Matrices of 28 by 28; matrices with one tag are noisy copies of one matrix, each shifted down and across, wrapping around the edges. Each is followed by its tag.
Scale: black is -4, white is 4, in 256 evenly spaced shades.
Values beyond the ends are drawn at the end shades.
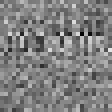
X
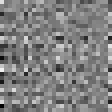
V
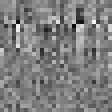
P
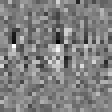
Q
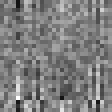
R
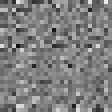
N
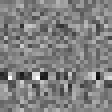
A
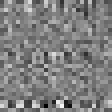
A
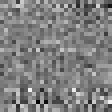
X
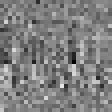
Q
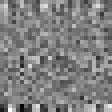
A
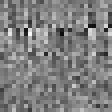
P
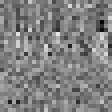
Q
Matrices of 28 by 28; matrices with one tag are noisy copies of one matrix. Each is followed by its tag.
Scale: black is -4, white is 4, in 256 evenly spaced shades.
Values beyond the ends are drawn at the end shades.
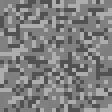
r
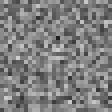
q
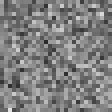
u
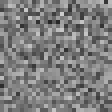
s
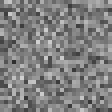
s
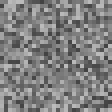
r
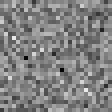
s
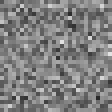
s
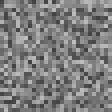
s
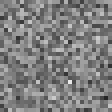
q
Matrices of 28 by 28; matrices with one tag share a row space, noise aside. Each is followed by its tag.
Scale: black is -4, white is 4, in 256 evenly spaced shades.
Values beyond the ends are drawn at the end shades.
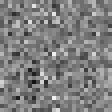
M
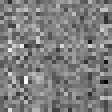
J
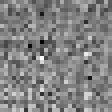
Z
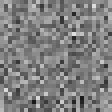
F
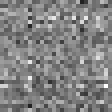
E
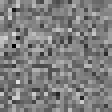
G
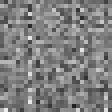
E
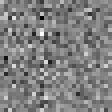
Z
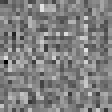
Z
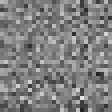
E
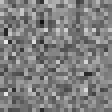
Z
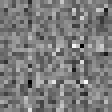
E
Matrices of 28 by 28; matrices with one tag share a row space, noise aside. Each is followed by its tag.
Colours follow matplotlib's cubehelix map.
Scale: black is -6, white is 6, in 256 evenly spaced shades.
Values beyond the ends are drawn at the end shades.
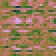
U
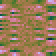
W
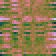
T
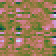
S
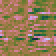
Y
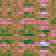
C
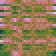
T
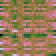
T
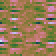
W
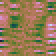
W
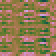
C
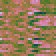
Y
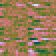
Y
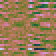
Y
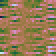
W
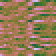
Y
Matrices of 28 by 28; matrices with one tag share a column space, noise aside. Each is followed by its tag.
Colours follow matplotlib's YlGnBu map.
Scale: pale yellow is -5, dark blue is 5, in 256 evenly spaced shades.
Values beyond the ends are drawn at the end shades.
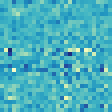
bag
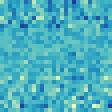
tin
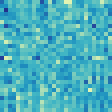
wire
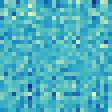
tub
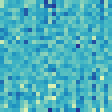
tub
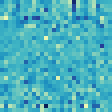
tin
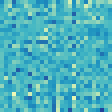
tub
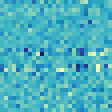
bag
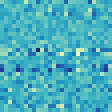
bag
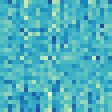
wire
